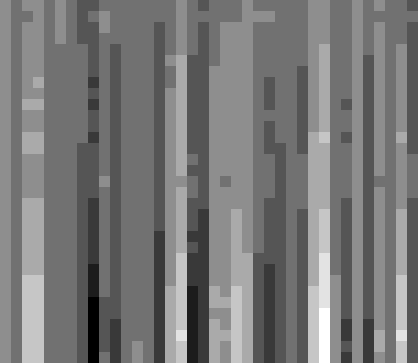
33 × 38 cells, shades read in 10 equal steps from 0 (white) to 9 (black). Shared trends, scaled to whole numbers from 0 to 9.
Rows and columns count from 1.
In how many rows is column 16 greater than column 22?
19
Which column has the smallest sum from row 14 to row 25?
30
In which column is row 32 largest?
9
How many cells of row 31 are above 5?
14
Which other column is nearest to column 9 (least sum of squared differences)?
18
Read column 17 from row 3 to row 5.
4 4 4
